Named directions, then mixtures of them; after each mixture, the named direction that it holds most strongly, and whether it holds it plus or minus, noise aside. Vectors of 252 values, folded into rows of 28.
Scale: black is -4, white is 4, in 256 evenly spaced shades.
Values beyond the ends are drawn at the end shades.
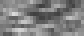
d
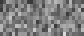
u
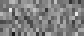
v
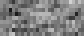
d, minus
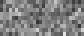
u, plus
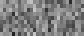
u, minus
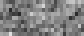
d, minus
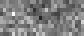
d, plus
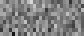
u, minus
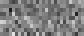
v, minus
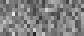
u, plus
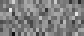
v, plus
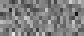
v, minus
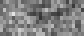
d, plus
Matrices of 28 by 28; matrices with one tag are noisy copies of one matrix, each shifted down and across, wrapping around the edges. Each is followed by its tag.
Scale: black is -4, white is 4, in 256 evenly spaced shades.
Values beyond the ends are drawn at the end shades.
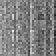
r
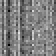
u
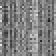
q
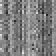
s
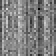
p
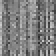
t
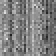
s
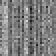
q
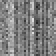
q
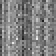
s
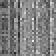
r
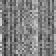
q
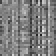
t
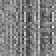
u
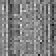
u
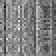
r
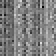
s
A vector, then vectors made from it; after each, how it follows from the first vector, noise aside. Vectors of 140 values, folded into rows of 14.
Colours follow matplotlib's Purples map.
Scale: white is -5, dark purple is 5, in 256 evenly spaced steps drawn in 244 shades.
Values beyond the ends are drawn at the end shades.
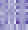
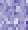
sign-scrambled.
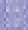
wrapped around, negated, shrunk.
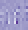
partly zeroed.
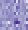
sign-scrambled.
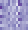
wrapped around.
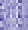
wrapped around.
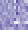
sign-scrambled.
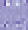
wrapped around, negated, partly zeroed.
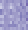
wrapped around, negated, shrunk.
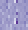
partly zeroed.
